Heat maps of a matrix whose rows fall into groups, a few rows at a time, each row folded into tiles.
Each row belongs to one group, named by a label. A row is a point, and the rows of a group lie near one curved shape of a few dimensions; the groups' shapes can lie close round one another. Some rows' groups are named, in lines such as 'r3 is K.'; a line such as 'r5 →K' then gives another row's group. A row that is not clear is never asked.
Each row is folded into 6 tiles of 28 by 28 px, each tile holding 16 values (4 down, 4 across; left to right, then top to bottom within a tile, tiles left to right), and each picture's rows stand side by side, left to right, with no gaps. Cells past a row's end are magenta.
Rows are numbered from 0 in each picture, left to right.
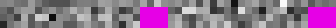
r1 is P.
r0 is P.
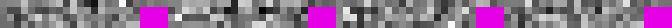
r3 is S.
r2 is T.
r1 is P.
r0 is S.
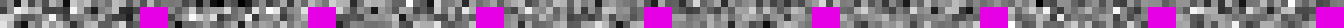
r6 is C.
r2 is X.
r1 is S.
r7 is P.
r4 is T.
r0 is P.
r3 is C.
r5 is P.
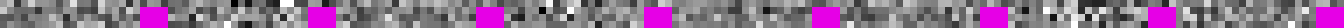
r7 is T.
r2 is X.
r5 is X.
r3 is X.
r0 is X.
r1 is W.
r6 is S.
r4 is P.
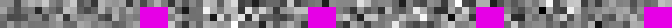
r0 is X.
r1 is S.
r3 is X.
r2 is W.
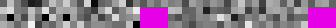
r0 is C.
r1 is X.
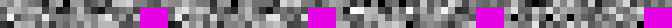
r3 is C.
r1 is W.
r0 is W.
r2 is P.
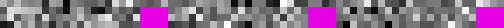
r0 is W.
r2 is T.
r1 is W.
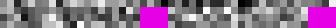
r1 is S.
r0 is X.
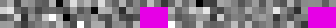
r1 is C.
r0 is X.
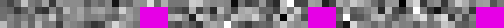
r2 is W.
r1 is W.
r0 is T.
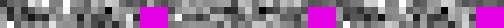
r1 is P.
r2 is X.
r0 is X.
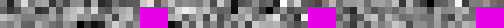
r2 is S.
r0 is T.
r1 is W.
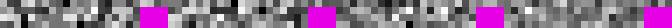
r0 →T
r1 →P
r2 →P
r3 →C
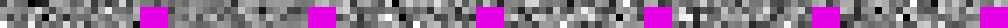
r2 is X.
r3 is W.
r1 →P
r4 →T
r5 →X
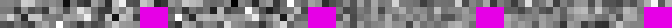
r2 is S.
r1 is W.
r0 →W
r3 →T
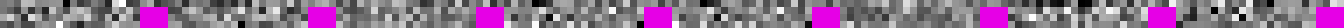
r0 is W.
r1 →P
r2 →S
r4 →C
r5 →X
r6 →S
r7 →X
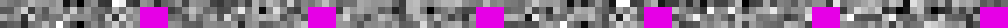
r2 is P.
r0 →W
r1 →P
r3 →W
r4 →S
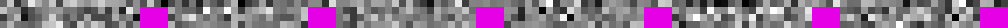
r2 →S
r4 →S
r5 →W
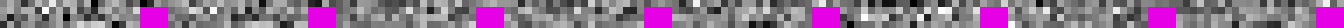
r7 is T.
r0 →C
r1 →C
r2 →P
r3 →P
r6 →C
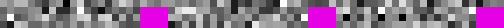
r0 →W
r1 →W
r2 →C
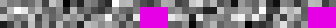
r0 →W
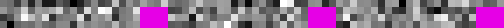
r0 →S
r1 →W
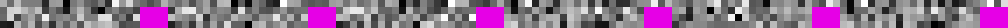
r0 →W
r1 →W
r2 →W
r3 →T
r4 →X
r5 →T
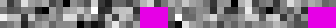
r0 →T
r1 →W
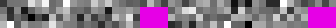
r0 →X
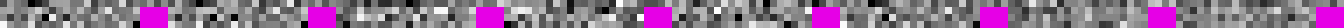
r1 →C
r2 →S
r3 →W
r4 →C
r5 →C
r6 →T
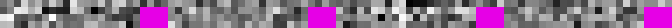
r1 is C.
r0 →P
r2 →S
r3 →P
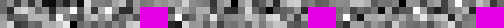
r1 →W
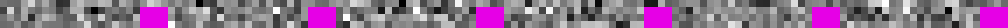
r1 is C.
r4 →S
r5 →X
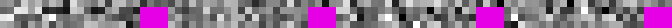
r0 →P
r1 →S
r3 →W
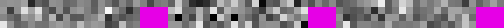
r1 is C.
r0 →C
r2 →X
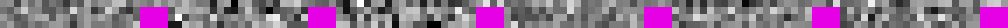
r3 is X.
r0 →P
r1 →W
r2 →T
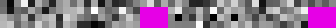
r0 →T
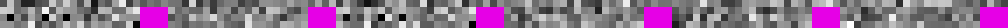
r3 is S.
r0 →C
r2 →C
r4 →P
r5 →X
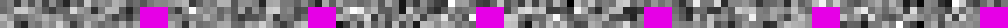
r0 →P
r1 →C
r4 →T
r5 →W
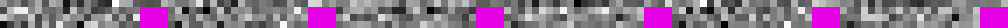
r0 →W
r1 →T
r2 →P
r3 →S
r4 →T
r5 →S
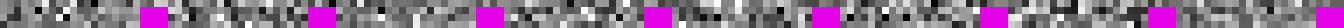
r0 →X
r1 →X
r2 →S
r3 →W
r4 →X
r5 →C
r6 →P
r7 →S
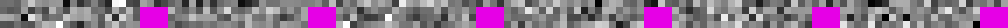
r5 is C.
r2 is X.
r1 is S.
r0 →W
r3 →C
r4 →S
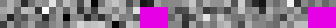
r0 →C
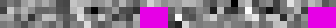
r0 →P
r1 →W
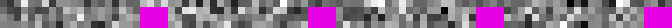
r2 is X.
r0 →T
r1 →P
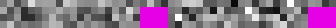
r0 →X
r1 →W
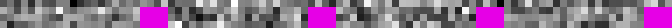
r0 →S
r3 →T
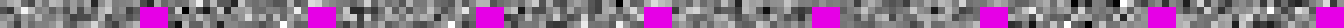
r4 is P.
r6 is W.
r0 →C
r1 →T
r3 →T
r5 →P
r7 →T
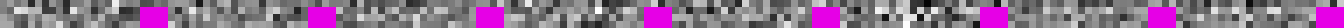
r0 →P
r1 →C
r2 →S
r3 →T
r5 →S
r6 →S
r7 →S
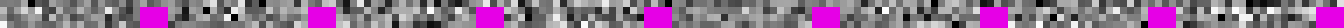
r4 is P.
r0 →C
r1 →X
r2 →T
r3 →X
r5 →C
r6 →C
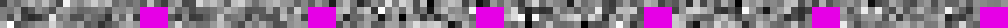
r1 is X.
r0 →X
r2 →C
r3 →T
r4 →P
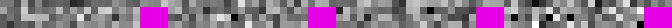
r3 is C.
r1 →X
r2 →P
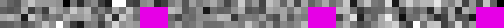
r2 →X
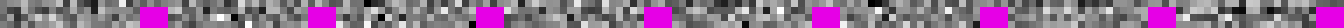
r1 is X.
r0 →S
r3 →X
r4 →P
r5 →C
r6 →S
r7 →P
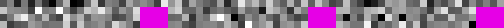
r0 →S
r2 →C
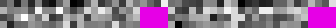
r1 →S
